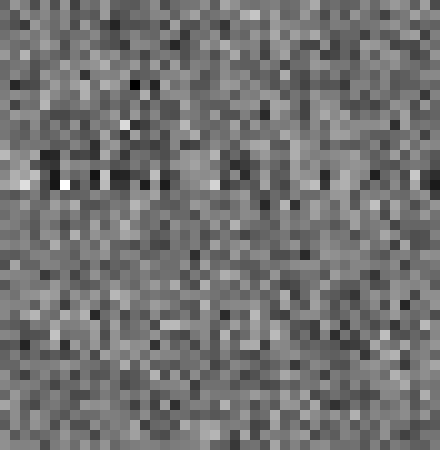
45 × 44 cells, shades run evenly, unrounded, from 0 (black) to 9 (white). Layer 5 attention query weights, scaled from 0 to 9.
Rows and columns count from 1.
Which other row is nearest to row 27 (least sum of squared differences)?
22
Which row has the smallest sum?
3
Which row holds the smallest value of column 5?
16
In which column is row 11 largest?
5
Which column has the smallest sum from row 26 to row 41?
35
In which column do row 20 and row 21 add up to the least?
27
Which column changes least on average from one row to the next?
12
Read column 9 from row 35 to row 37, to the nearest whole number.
4 5 4
